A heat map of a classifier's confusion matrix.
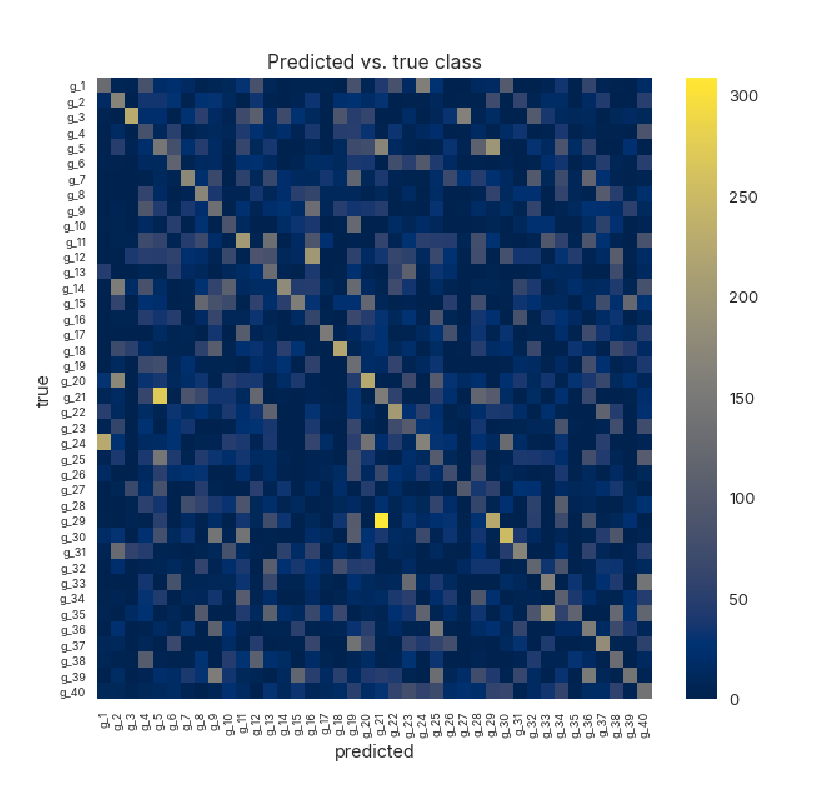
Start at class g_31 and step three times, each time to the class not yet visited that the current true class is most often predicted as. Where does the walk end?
g_21
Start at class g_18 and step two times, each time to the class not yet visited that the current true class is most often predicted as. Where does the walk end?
g_16
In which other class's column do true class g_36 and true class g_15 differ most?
g_25
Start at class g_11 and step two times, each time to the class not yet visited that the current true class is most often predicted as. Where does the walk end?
g_23
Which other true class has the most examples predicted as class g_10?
g_14
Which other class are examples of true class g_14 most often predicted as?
g_2
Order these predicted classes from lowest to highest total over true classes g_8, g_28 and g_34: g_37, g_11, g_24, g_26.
g_24, g_26, g_37, g_11
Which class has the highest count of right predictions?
g_30
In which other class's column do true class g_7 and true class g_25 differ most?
g_5
